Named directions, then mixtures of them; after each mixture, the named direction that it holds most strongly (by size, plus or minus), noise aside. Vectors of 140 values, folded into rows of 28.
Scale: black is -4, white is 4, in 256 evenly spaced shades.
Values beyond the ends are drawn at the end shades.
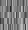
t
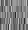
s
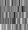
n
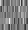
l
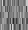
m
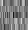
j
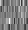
l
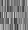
j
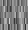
t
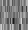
m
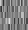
l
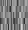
t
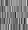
s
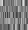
j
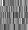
j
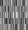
j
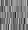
s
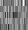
j
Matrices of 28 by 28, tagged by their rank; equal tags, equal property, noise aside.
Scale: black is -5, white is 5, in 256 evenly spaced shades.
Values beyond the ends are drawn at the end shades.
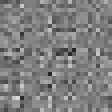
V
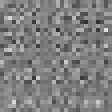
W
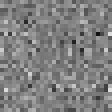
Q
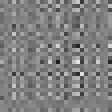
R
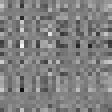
R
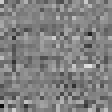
Q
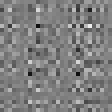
R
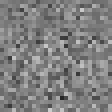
Q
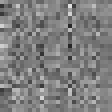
V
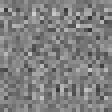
Q
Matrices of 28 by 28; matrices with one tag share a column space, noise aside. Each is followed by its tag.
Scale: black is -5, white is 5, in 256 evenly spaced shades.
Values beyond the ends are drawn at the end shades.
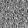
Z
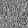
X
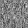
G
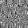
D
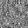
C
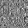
X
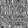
D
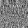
D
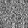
Z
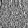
D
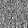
Z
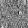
D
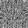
Z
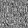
X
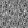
C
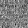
D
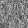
G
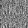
D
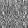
D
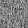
G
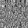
D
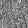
Z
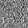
X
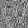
X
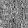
G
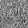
X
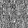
G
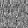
C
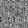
X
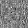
G
